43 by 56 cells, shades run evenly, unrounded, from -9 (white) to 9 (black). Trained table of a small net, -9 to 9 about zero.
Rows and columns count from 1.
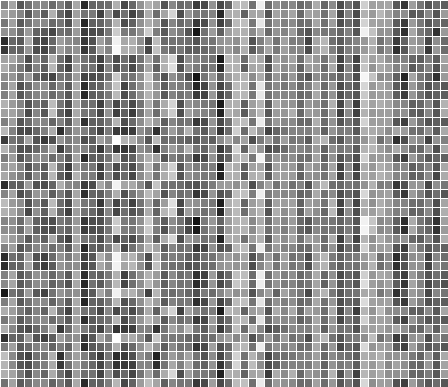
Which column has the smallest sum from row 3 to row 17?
46
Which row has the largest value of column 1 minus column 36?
33
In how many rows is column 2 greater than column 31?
26
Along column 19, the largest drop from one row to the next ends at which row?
34
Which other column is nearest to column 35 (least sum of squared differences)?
37
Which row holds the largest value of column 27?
16
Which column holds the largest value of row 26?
25
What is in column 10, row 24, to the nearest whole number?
-2
